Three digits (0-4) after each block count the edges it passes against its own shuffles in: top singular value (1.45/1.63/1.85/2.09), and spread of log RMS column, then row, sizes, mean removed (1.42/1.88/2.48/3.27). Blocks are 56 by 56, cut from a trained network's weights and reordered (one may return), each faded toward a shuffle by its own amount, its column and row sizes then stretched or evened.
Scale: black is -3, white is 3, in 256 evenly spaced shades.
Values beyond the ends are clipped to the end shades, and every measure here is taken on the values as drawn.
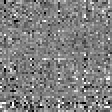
0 2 3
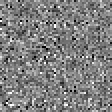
0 1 2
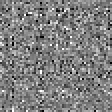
0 1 2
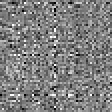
4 2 2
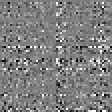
2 3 4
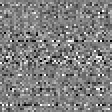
2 0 4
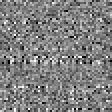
3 0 3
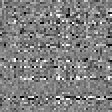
3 1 4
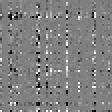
2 4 3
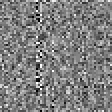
3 2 1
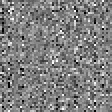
0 3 0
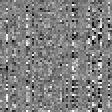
4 4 1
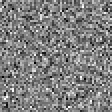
2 0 0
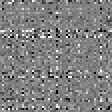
1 3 4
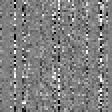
1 4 0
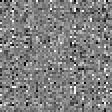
0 3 2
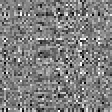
4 3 2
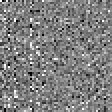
0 3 1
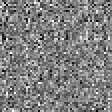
3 2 1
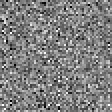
3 2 0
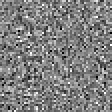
2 1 0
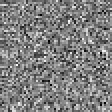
2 0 0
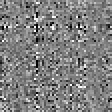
2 3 3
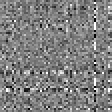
4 3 2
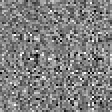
3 1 2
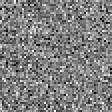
0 0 0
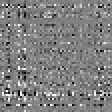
3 3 4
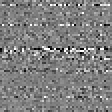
1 0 4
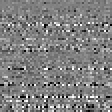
3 0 4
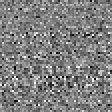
2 0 3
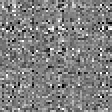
2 3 3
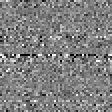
1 0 3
